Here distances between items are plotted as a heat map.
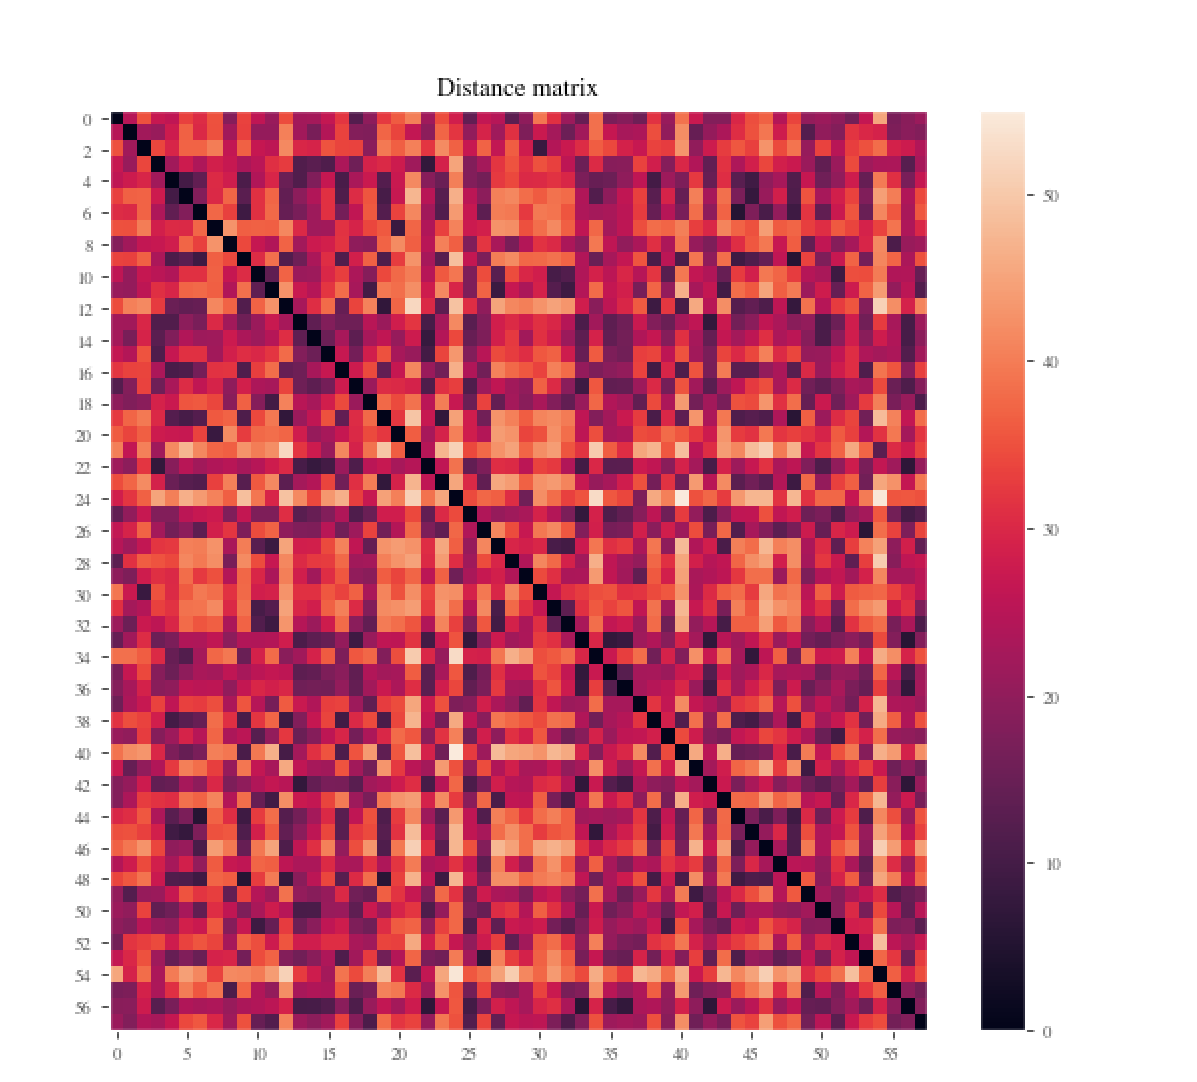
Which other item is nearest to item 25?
33
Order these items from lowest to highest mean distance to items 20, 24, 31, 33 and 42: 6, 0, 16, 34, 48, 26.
0, 26, 16, 6, 48, 34
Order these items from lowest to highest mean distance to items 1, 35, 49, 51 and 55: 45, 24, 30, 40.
30, 45, 24, 40
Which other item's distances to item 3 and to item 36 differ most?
52
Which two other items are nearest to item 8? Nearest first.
55, 49
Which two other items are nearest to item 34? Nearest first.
45, 5
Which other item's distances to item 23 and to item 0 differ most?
28
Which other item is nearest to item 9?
48
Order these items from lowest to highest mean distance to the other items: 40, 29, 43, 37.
37, 29, 43, 40
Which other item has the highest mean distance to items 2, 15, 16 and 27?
24
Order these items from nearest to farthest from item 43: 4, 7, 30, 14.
14, 4, 30, 7
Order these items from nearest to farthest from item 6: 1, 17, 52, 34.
34, 17, 1, 52
